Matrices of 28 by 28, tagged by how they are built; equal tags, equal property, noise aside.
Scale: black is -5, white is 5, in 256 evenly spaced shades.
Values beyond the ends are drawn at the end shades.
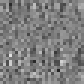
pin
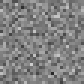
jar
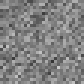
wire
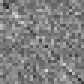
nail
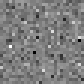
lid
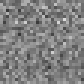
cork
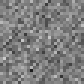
wire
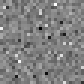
lid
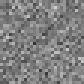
wire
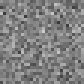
cork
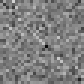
nail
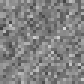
wire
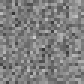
jar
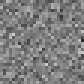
wire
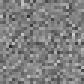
cork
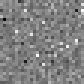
lid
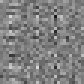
pin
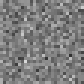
jar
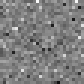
lid
